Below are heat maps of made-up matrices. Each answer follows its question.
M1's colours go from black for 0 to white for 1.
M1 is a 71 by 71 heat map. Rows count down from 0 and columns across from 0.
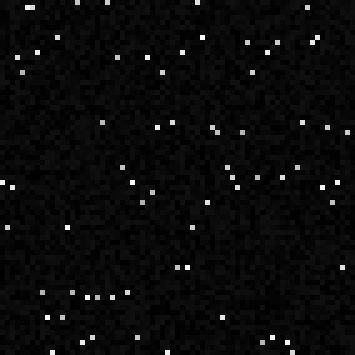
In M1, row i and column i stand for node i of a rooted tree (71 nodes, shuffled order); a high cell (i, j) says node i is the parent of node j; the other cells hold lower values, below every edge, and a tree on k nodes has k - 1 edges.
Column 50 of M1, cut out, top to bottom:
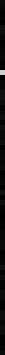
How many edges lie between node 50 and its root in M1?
3
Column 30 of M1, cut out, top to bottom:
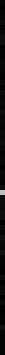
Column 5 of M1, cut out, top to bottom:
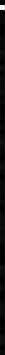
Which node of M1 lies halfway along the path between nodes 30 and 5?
45
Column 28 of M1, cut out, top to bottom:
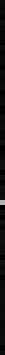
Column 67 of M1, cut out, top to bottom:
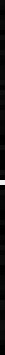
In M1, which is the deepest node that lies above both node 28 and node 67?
10
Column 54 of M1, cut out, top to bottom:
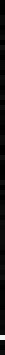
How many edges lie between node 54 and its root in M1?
4
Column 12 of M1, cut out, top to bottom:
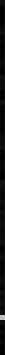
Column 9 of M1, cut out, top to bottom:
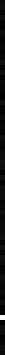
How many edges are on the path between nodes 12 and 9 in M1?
2
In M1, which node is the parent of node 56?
35
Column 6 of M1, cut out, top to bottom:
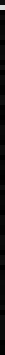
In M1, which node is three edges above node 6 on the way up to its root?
33
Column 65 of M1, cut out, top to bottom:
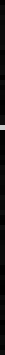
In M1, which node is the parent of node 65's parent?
58
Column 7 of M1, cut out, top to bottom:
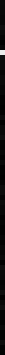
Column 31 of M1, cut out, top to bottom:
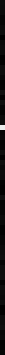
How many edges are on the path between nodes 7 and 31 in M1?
5
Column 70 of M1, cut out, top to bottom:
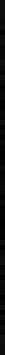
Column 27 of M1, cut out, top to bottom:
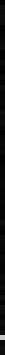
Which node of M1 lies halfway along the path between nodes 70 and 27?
36
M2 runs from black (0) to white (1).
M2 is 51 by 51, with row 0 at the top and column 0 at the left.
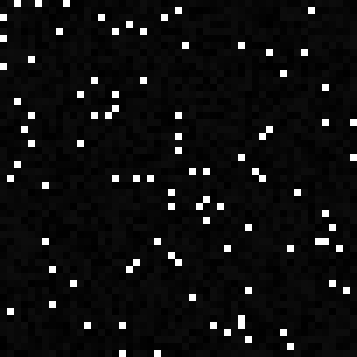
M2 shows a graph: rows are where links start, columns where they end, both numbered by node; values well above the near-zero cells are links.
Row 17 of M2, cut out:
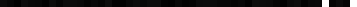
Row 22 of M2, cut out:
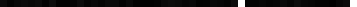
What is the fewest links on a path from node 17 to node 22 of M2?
2
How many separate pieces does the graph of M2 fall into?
8
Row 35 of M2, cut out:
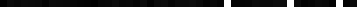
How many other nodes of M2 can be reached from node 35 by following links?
7
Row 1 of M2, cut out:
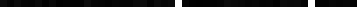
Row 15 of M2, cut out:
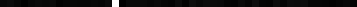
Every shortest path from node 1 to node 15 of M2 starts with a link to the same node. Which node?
node 25
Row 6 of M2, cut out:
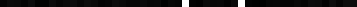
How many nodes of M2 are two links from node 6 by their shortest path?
3
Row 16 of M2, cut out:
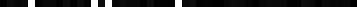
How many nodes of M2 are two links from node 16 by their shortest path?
7
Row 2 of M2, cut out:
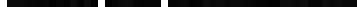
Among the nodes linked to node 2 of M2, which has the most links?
node 0
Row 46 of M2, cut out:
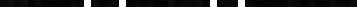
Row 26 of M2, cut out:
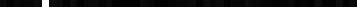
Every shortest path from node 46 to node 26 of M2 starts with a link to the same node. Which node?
node 34
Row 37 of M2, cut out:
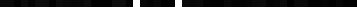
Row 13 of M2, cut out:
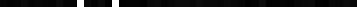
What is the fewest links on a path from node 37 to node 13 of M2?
3
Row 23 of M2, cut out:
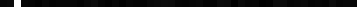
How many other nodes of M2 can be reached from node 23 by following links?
5
